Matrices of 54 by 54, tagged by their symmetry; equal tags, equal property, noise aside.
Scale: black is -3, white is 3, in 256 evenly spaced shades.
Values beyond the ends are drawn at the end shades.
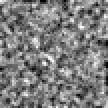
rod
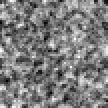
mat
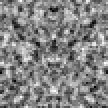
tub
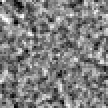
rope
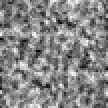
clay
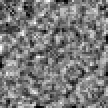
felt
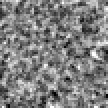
rope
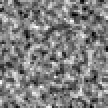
rope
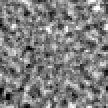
rope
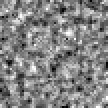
felt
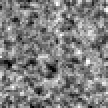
mat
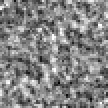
clay
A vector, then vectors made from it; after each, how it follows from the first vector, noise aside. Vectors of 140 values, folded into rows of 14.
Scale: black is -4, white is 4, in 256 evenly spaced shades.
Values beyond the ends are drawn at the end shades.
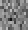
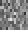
negated.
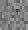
reversed, shrunk.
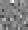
wrapped around, negated, partly zeroed.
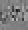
reversed, partly zeroed.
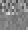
wrapped around, negated, partly zeroed.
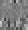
wrapped around, negated, partly zeroed.
